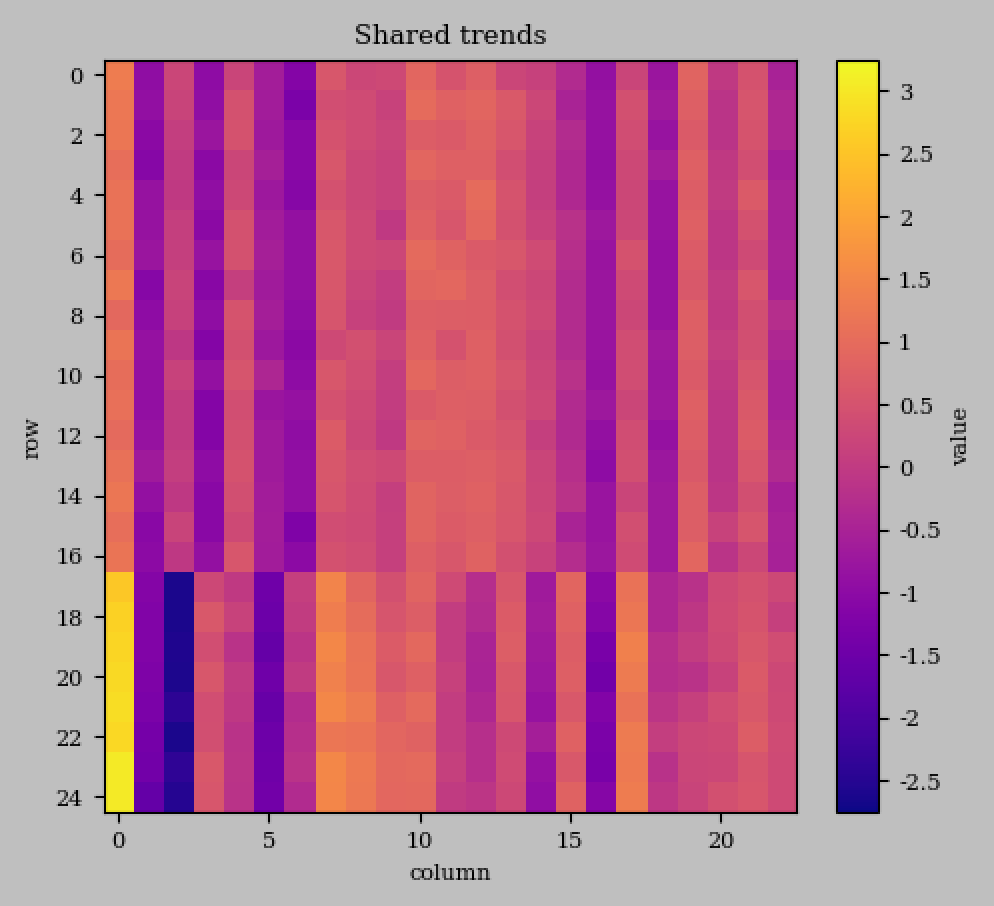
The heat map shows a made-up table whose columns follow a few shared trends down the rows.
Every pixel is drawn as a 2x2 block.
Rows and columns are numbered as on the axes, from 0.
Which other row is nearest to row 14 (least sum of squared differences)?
5
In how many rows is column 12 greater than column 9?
17
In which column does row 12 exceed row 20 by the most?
2
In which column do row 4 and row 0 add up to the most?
0
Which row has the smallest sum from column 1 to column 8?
22
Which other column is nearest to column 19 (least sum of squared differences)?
11
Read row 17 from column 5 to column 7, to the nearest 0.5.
-1.5 0 1.5
